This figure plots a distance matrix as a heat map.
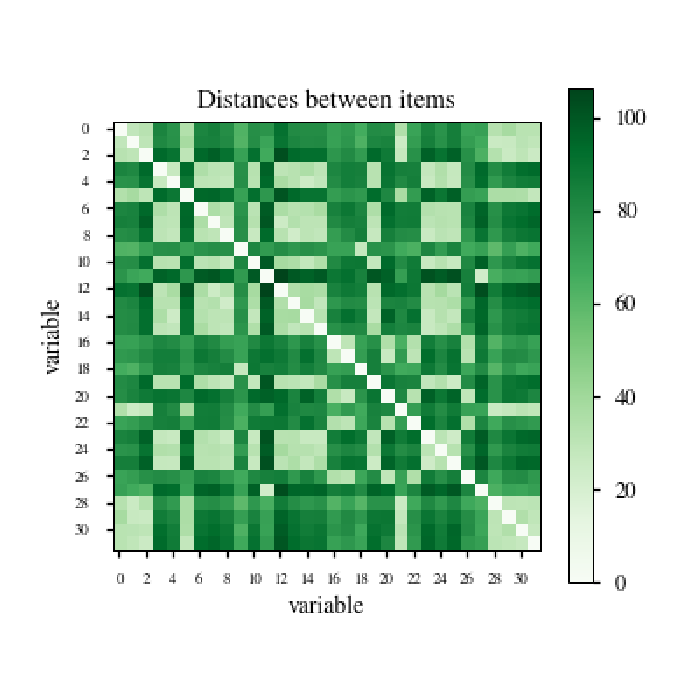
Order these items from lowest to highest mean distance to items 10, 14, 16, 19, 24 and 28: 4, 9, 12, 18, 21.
4, 12, 21, 9, 18
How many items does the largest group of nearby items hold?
14
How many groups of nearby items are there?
5
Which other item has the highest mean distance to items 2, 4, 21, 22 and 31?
12
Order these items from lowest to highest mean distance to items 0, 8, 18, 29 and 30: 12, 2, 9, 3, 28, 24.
28, 2, 9, 24, 3, 12
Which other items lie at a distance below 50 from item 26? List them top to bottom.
16, 17, 20, 22
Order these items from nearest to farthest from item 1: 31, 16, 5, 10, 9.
31, 5, 9, 16, 10
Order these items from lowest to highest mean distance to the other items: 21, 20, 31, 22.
21, 31, 22, 20
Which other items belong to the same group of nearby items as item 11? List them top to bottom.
27
